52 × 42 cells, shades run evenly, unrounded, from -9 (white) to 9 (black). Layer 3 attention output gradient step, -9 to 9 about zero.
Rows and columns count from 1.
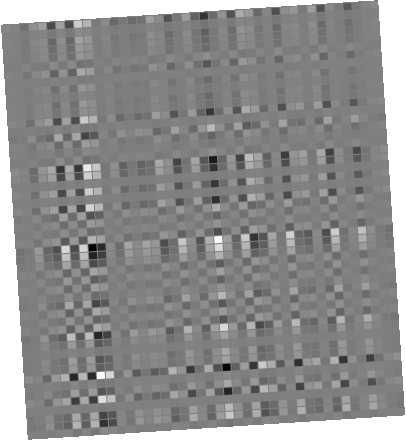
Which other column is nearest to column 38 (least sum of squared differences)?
34
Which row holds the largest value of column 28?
29
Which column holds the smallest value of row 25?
23
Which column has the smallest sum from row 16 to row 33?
9
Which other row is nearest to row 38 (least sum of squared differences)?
33
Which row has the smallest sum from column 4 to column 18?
45
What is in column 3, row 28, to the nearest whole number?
1
